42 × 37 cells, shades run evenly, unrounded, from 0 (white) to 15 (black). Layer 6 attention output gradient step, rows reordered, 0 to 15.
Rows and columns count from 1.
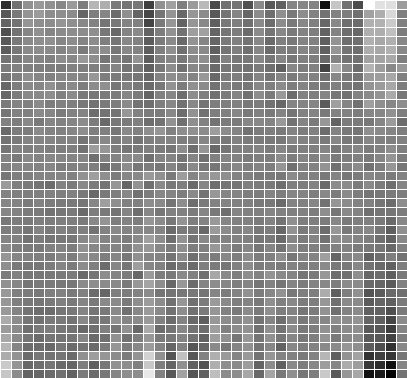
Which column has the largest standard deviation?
36
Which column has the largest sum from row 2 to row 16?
14
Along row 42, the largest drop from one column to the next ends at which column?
37
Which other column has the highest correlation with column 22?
12
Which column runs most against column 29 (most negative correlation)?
26
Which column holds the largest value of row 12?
30
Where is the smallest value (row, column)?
1, 34
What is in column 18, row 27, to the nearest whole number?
8
